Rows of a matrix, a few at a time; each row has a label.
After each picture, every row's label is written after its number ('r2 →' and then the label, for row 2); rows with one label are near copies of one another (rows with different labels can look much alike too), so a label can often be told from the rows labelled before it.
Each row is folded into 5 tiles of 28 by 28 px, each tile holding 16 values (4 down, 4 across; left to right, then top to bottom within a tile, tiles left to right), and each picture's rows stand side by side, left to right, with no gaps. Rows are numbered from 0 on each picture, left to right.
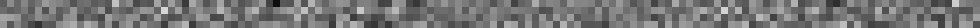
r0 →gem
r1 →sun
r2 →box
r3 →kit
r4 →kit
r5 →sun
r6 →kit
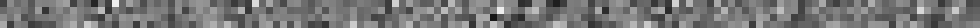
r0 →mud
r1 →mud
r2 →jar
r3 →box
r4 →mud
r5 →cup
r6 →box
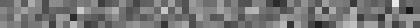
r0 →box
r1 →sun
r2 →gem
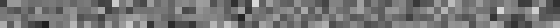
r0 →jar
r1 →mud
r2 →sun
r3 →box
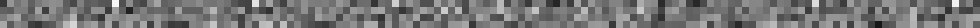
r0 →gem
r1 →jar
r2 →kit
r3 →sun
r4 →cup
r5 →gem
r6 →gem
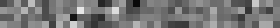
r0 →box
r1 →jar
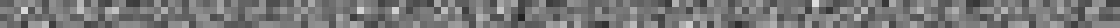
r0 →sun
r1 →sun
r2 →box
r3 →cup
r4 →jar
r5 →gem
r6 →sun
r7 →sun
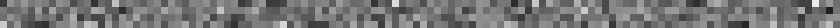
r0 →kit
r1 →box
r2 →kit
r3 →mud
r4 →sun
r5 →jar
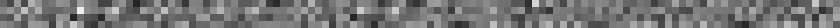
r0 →box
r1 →sun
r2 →box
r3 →jar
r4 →kit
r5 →kit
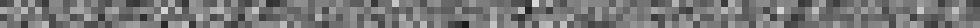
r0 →sun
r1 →sun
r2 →kit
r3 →jar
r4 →kit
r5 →box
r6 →box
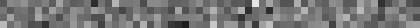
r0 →kit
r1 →jar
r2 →cup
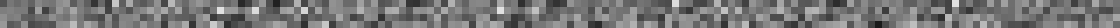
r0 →mud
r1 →box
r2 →sun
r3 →box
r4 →gem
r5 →sun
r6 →gem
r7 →kit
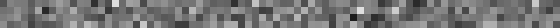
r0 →mud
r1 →kit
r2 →box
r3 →gem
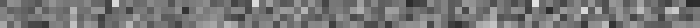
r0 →jar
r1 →mud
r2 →sun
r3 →gem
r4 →sun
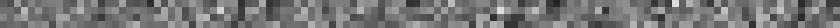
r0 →cup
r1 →cup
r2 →cup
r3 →box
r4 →mud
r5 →cup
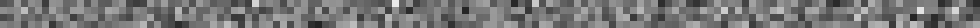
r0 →sun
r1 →kit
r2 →gem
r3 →mud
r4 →cup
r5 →sun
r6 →box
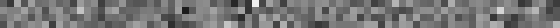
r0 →cup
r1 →mud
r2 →kit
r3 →box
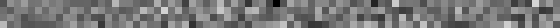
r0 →kit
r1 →sun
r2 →kit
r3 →kit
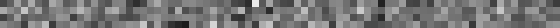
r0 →sun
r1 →jar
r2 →cup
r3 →cup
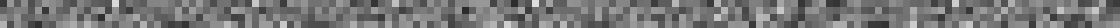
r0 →gem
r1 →kit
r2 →kit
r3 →mud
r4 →kit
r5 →cup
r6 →jar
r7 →box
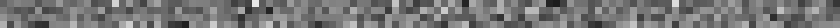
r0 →jar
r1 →jar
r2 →gem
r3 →sun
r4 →gem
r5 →box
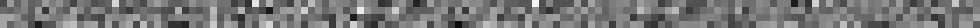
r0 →gem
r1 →jar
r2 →box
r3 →gem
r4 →box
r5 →mud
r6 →kit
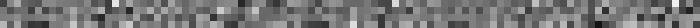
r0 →jar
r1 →box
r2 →jar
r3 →jar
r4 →gem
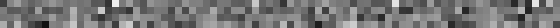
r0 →jar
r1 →gem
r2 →gem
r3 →mud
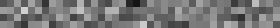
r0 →sun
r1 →kit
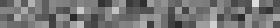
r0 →box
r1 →gem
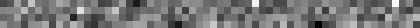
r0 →box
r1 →gem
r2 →gem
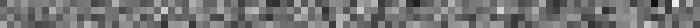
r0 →kit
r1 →sun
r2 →cup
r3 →box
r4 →mud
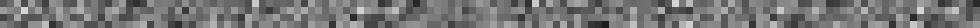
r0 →sun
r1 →gem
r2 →box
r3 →mud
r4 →jar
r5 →box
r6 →box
